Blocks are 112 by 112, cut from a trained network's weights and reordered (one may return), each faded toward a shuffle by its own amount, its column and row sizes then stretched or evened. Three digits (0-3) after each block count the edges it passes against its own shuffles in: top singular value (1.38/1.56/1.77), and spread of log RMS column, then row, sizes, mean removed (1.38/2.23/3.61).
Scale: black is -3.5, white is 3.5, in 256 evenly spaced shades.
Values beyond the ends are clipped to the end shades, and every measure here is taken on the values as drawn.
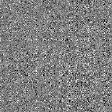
1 2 2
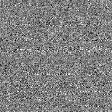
2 0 2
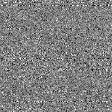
2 1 2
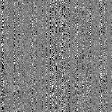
2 3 1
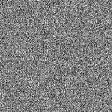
2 1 0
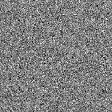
2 1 0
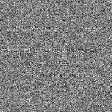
3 1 2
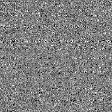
2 1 2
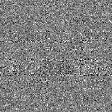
3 1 2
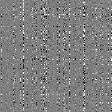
2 3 2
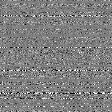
1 0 3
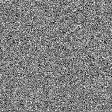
0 0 1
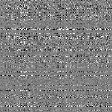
3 2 3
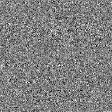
1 1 2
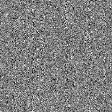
0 2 0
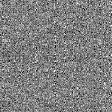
2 2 0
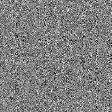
0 2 1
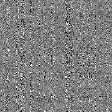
1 3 1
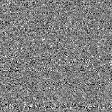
1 1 2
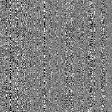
3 3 0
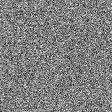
1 0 0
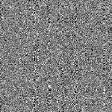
3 2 1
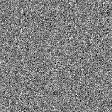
2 1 0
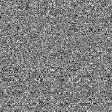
3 1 2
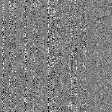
1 3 0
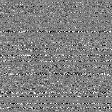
1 0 3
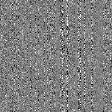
3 3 0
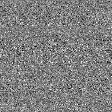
0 0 2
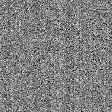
0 0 1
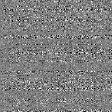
0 2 3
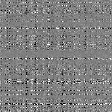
3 2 3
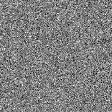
0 1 0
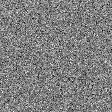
0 0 0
